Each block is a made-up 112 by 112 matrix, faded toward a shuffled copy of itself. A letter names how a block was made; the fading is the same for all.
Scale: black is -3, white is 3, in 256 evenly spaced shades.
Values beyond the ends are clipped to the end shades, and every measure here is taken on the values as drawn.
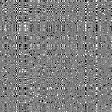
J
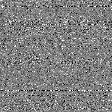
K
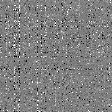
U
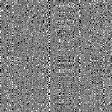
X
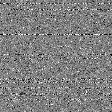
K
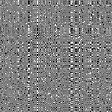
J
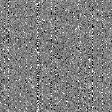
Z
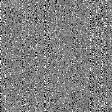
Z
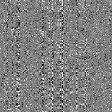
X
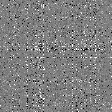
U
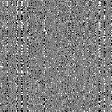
X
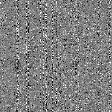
Z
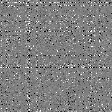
U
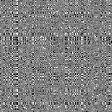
J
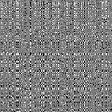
J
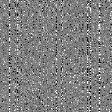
X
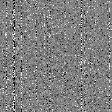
Z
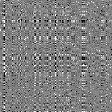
J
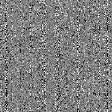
Z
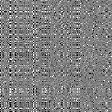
J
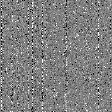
Z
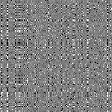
J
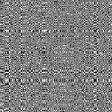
J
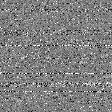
K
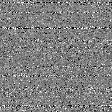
K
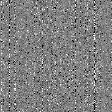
Z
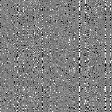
X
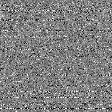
K
